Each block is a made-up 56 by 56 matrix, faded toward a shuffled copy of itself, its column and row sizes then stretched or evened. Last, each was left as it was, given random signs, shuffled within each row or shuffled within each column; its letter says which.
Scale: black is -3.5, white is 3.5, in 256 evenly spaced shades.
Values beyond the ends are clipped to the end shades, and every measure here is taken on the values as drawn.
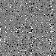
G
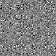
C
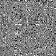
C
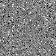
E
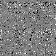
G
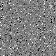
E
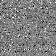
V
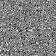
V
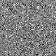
C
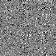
G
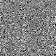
G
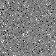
E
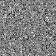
G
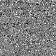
V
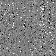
E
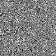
G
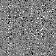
G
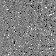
E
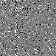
G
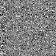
G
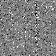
E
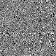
G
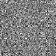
C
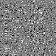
C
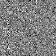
G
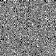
G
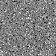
V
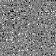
C
